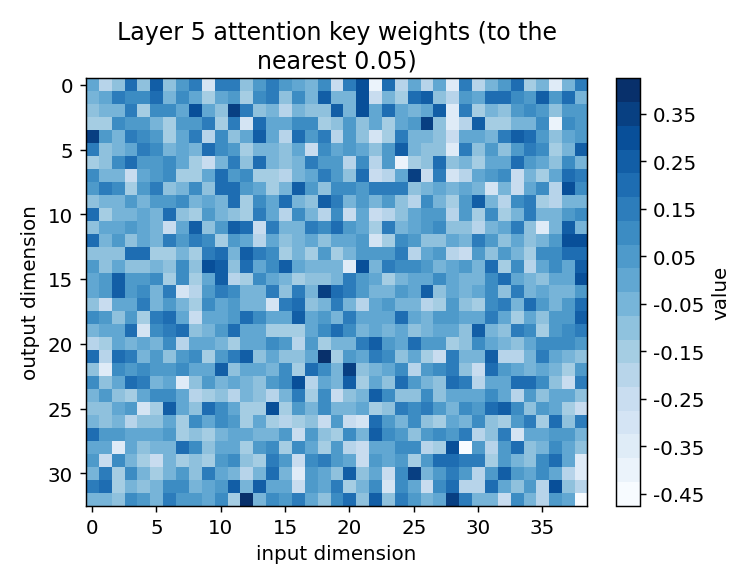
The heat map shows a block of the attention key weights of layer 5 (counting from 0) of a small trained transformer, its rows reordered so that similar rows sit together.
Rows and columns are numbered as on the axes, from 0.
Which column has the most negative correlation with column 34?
14
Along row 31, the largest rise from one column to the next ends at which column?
36
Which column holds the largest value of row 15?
38
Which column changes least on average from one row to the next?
5
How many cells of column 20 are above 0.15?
4
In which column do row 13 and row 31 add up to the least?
29
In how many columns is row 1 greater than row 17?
23
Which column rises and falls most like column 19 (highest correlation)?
11
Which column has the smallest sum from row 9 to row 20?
8
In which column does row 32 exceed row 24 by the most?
12
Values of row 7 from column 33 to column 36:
-0.25 -0.05 -0.15 0
